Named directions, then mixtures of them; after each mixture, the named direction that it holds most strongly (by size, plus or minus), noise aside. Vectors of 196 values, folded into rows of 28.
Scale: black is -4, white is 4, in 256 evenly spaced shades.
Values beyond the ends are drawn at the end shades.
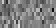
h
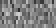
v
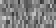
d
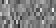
h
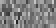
v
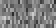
d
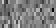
h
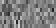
h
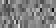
h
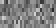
h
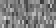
d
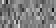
h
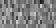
v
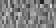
v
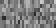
d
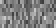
d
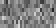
h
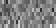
h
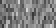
d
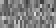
h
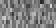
d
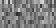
v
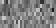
h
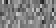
h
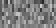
v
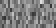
d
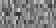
v
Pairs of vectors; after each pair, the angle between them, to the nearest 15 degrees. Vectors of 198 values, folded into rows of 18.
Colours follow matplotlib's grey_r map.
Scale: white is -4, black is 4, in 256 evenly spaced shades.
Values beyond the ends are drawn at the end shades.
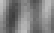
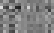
75 degrees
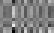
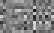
105 degrees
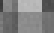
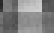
15 degrees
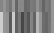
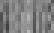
105 degrees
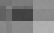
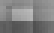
135 degrees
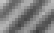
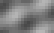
90 degrees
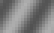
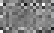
105 degrees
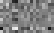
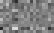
15 degrees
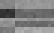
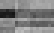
15 degrees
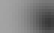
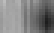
15 degrees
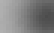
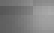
165 degrees
